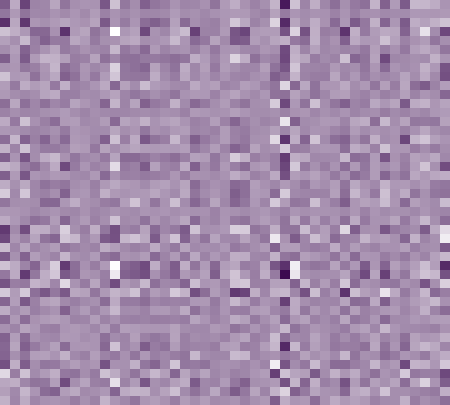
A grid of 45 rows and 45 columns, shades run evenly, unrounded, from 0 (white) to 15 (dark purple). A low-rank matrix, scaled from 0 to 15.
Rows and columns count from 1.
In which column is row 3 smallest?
28
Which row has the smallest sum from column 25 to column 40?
44
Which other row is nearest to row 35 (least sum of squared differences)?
25
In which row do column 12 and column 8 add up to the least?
4
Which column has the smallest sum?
12
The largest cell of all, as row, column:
31, 29
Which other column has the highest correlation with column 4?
7
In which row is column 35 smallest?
26
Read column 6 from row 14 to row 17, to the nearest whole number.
9 7 7 8
